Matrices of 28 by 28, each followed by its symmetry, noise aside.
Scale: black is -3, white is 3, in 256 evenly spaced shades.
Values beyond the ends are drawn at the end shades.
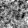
no symmetry.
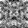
mirrored left to right.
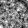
symmetric across the other diagonal.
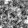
symmetric across the other diagonal.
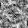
same after a half turn.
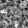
symmetric across the other diagonal.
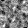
same after a half turn.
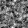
same after a half turn.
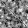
no symmetry.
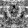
mirrored left to right.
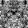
mirrored left to right.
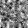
no symmetry.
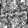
same after a half turn.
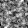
same after a half turn.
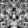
mirrored left to right.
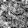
no symmetry.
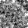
symmetric across the other diagonal.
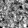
no symmetry.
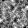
same after a half turn.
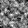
same after a half turn.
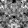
mirrored left to right.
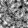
symmetric across the other diagonal.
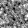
same after a half turn.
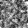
no symmetry.
